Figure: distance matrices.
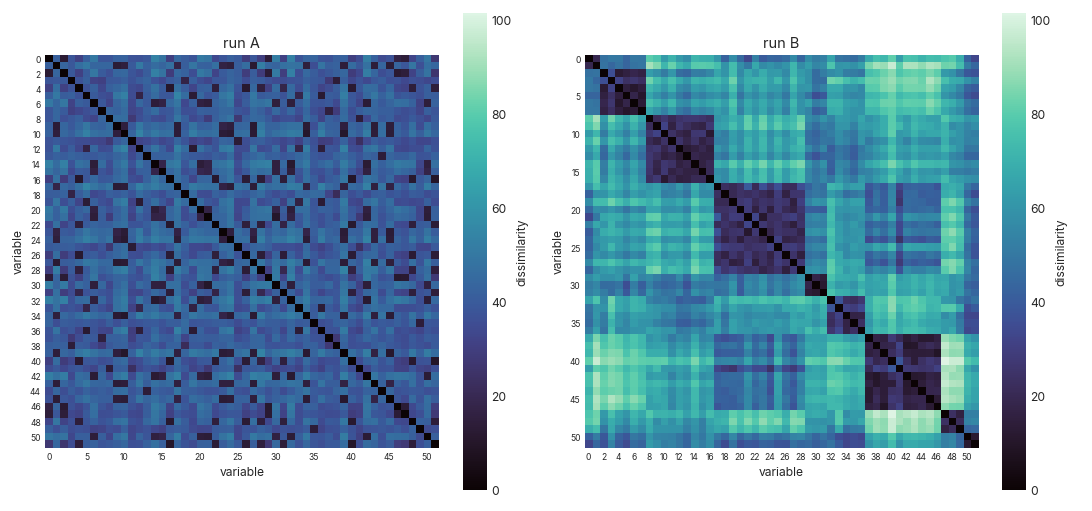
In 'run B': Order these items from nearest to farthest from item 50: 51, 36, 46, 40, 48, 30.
51, 36, 30, 48, 46, 40
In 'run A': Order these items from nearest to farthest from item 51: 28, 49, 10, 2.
28, 2, 49, 10
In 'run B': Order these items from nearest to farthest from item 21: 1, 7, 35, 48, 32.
1, 35, 7, 32, 48
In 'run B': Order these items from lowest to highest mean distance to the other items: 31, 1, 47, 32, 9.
31, 9, 32, 1, 47
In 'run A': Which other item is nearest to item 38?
3
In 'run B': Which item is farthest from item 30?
40
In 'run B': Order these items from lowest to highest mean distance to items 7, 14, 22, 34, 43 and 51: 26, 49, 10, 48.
26, 10, 49, 48
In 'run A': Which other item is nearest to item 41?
8
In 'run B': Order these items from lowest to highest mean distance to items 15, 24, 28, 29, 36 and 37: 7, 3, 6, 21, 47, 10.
21, 10, 7, 6, 3, 47
